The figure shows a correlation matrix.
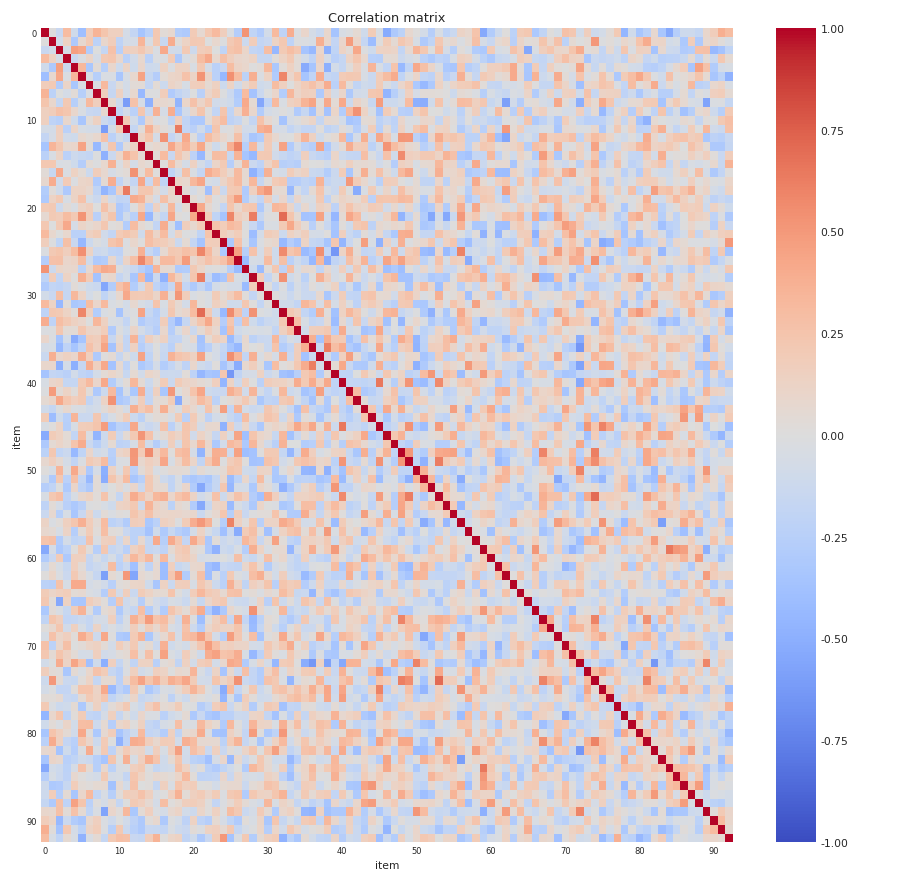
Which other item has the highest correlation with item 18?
11
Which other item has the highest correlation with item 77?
92
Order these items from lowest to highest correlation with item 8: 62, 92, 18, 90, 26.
62, 18, 26, 92, 90
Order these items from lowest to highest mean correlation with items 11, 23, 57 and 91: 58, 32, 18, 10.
32, 58, 18, 10
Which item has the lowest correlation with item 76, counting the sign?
24
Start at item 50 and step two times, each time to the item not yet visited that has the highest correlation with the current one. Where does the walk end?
89
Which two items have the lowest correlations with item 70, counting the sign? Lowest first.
78, 61
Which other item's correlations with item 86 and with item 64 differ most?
59
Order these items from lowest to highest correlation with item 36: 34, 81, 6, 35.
81, 34, 6, 35
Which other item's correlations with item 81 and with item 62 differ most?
12
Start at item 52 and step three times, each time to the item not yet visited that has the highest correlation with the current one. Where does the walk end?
84
